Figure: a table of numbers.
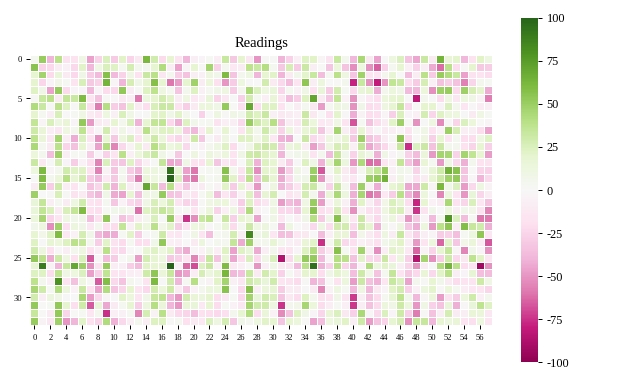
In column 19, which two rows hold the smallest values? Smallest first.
20, 26
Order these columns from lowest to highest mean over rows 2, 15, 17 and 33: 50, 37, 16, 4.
50, 4, 37, 16
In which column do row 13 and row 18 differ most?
17
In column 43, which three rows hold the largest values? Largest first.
15, 14, 26
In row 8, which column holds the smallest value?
40
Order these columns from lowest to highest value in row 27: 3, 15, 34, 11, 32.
11, 32, 34, 3, 15
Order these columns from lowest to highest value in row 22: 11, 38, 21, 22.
22, 21, 11, 38
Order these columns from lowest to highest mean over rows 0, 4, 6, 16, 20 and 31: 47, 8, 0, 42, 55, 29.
47, 8, 42, 55, 29, 0
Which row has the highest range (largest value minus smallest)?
26
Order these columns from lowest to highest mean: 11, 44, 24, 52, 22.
11, 44, 22, 24, 52
